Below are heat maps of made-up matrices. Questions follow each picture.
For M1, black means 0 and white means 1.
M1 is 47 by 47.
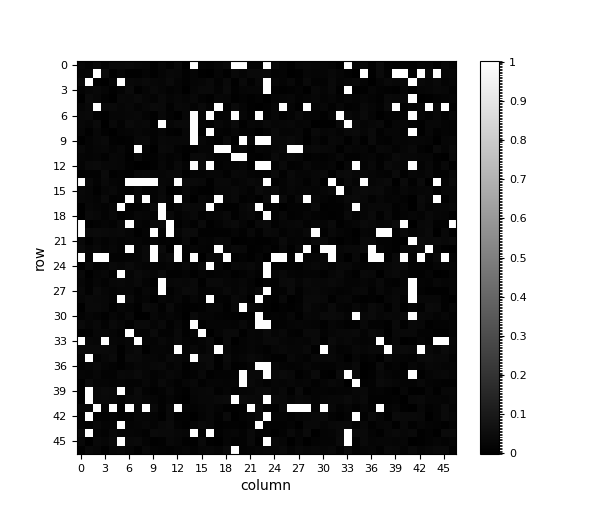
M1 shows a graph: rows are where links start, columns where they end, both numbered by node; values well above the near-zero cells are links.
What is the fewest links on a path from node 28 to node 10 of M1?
3
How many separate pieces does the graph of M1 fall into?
2
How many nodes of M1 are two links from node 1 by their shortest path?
8
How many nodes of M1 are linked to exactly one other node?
5
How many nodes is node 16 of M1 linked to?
7
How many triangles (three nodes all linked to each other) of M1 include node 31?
1
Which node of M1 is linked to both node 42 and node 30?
node 34
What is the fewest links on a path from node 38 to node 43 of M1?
4
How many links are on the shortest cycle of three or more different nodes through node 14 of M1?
3
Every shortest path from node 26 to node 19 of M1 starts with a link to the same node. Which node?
node 41
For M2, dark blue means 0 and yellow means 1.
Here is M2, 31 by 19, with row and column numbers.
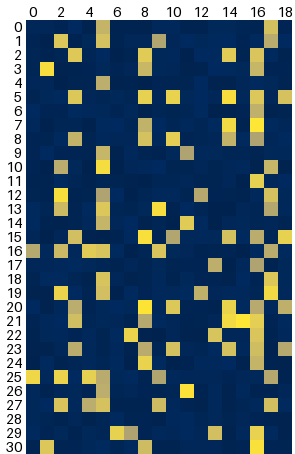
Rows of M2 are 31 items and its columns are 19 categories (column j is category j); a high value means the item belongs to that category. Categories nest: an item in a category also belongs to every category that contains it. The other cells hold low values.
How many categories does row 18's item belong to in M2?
2
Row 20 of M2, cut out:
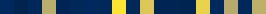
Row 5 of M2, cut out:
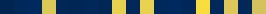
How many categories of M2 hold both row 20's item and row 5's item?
6
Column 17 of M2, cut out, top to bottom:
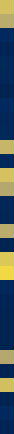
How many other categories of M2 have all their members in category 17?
5
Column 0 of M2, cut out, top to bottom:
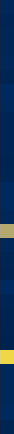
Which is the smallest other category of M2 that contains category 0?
4
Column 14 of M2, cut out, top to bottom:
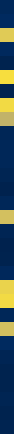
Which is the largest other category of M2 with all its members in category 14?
3
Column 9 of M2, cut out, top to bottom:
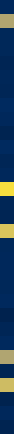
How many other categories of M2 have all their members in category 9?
2
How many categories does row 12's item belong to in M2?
4
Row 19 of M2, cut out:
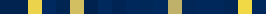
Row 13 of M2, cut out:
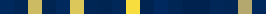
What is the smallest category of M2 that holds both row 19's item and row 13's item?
2
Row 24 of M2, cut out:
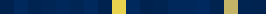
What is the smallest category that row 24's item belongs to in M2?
8
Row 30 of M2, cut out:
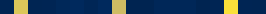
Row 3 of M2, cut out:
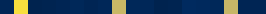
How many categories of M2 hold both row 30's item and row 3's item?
3
